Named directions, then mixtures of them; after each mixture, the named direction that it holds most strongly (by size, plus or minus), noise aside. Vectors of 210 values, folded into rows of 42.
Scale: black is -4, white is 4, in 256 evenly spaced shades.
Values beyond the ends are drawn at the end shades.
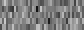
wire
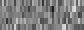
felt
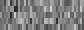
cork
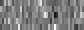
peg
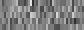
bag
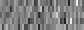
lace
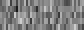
cork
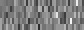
lace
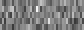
wire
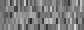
cork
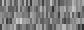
felt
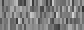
bag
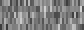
cork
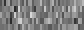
cork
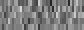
lace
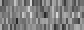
felt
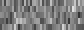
felt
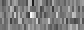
bag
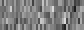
felt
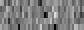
peg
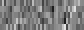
felt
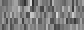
bag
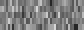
wire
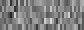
cork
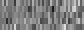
felt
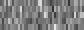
peg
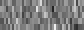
peg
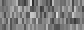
bag
